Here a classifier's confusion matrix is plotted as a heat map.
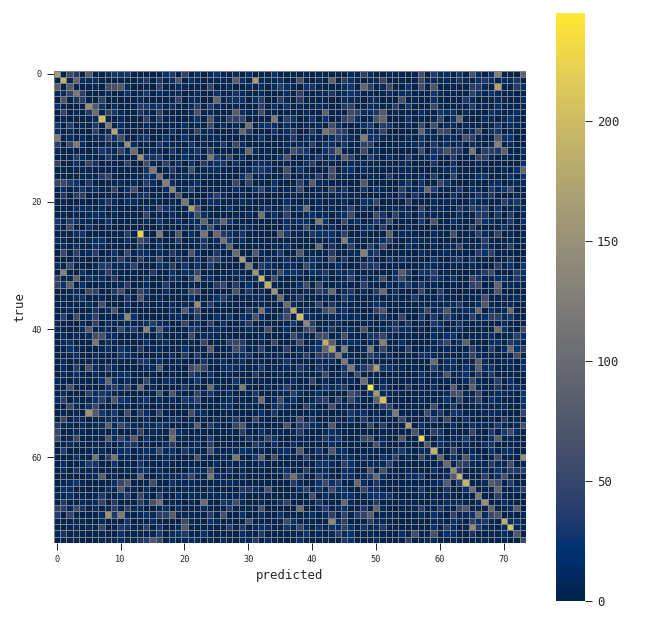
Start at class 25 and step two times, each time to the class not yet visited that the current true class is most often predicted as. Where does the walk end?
24
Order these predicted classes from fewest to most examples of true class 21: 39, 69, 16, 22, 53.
53, 69, 16, 22, 39
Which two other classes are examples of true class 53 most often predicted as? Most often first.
5, 6
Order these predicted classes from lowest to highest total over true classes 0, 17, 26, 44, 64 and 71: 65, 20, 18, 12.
12, 18, 20, 65
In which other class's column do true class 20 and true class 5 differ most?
6
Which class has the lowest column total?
56
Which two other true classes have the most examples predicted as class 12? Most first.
57, 18
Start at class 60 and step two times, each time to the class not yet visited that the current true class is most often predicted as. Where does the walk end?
15
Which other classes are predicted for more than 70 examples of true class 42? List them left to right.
6, 43, 51, 64
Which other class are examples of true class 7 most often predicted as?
34
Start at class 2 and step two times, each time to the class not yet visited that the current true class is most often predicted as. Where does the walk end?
8
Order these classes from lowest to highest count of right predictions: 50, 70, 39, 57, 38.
39, 50, 70, 38, 57
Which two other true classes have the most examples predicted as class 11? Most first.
38, 64
